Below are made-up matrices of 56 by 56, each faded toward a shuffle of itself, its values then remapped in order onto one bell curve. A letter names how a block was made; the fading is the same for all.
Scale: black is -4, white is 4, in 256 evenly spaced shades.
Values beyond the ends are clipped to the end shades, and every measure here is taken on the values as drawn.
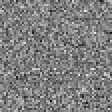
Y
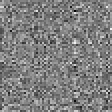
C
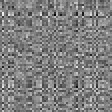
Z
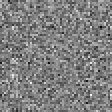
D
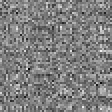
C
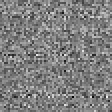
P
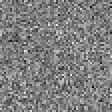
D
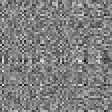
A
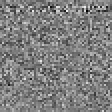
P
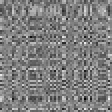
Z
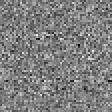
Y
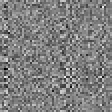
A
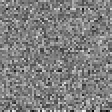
P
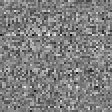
P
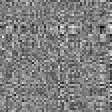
A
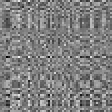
Z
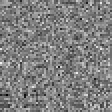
D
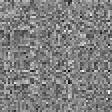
C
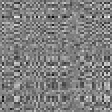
Z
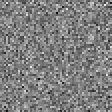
D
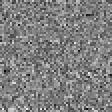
Y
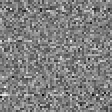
Y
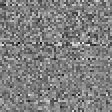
P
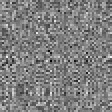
C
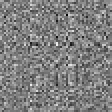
C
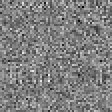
D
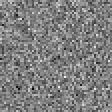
D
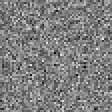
D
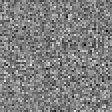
D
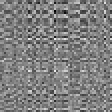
Z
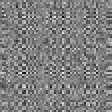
Z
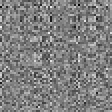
A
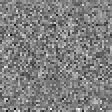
Y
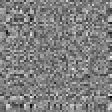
A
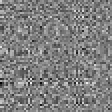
A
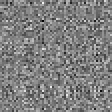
C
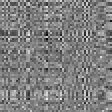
Z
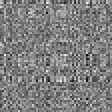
A
